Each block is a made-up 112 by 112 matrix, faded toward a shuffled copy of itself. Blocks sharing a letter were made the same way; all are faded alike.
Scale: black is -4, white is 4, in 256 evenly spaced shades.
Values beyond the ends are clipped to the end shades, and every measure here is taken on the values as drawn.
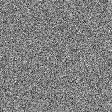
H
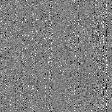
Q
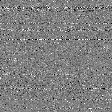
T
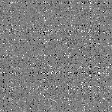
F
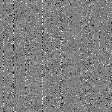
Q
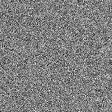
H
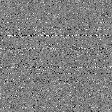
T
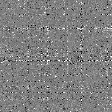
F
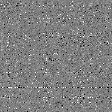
F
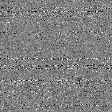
T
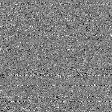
T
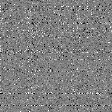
F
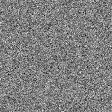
H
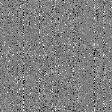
Q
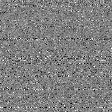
T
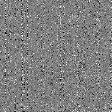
Q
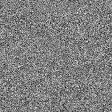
H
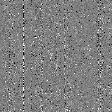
Q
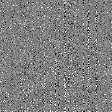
Q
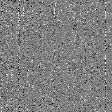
Q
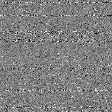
T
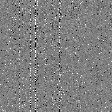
Q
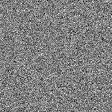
H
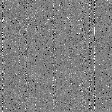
Q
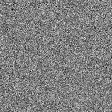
H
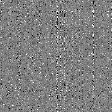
Q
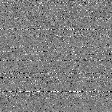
T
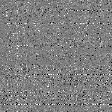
F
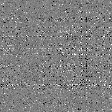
F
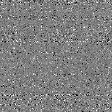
F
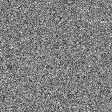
H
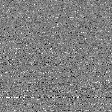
T
